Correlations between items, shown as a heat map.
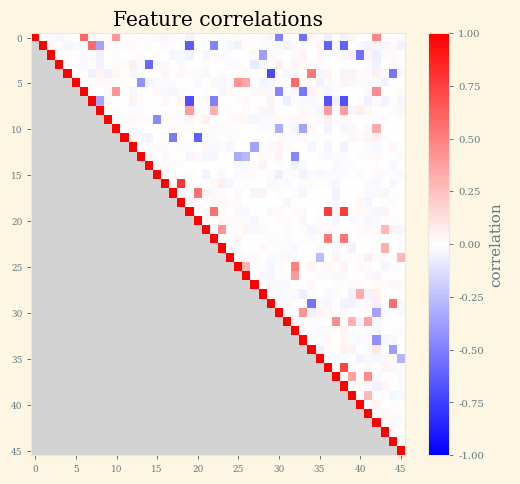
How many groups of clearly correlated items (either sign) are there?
13
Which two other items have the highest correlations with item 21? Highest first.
23, 43
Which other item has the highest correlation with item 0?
6
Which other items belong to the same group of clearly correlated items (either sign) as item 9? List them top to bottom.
15
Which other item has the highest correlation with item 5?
32
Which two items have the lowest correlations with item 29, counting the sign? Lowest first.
4, 34
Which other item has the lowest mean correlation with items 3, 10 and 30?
14
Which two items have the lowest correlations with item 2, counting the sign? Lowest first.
40, 28
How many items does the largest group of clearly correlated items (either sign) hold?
7
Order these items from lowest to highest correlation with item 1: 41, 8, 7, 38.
38, 8, 41, 7
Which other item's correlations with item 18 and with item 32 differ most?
16
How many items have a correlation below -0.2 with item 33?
4
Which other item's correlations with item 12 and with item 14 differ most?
3
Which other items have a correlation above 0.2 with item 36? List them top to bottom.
8, 19, 22, 38
